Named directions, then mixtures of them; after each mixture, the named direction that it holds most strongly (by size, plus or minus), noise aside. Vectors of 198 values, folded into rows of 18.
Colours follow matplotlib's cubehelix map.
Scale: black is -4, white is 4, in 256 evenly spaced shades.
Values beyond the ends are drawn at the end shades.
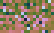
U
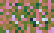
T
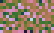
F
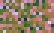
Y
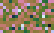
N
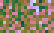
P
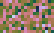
N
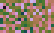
Y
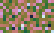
N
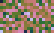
F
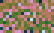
F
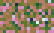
T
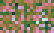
T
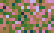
P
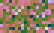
N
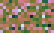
N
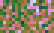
P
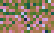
U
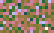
F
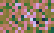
T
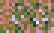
T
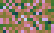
Y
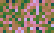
Y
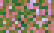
P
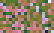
N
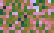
P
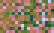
T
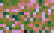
F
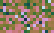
U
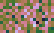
T
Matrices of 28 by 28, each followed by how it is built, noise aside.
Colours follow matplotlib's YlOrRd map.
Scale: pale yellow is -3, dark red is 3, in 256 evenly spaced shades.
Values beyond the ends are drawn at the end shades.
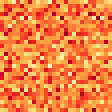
repeating columns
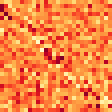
banded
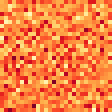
repeating columns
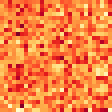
low rank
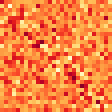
banded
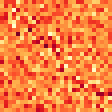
banded
